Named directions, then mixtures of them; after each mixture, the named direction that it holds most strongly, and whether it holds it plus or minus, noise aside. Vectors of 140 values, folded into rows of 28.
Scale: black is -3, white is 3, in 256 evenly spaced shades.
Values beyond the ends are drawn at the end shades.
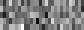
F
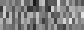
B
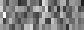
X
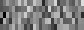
X, minus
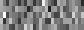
X, plus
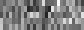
B, plus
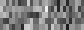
X, plus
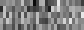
B, plus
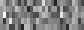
X, plus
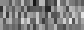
B, plus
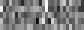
X, plus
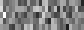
X, plus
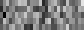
X, minus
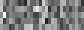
X, plus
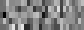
X, minus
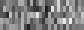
B, plus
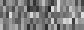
B, plus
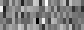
B, minus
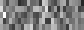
X, plus
